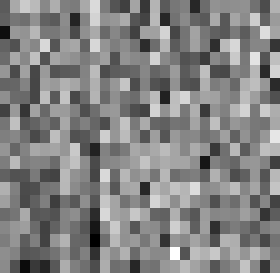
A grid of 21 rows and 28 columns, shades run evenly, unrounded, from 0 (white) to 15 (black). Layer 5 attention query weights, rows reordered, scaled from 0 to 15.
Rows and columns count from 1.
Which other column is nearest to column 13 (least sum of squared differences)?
7
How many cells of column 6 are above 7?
14
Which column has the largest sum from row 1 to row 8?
1
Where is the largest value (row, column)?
19, 10
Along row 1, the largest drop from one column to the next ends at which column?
16
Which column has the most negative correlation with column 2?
21
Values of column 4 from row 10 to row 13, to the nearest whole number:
9 11 5 7
